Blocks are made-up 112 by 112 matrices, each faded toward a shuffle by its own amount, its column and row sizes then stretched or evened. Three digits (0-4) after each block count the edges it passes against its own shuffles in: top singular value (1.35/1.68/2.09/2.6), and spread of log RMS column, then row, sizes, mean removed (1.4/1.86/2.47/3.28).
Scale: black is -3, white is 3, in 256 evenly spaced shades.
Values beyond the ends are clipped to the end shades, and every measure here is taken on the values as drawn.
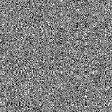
3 3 1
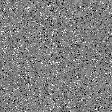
1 1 1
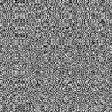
4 1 2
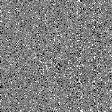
1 3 0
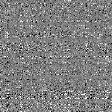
2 2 4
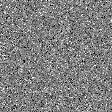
0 0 1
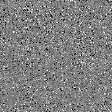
0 2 2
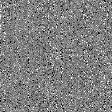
0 3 0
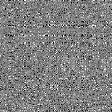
3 1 3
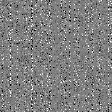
0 4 1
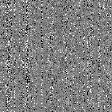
2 4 0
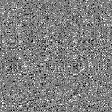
3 0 2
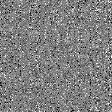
2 3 1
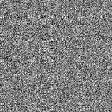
3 1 1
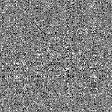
3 2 2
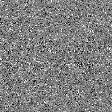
1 1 2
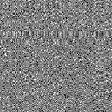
4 1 0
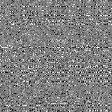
4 0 4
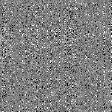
0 4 2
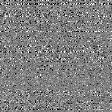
2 2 4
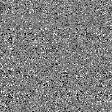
1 2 3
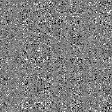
0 4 3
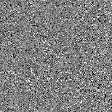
2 2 1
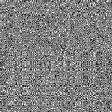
4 0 1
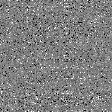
2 1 2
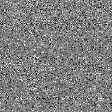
2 1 3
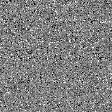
0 1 2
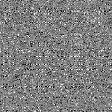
3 0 3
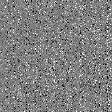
2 3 0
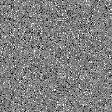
2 2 0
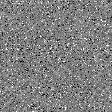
1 0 2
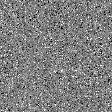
0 2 0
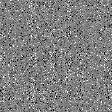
0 3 1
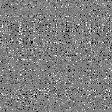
3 1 3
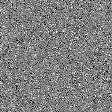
0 1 1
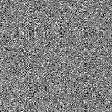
3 1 0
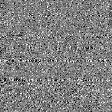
3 0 3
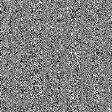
0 4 2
